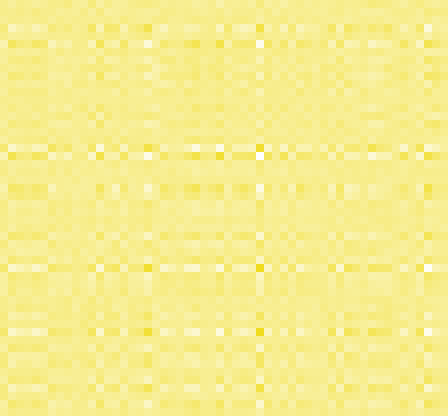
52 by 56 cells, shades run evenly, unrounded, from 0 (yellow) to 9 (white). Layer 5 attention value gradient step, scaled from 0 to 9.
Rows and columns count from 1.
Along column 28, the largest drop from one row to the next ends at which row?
20
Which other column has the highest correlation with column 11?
50
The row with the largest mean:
19
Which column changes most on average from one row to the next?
33
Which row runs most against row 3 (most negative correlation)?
17
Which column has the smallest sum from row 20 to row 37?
54
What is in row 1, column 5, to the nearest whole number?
5
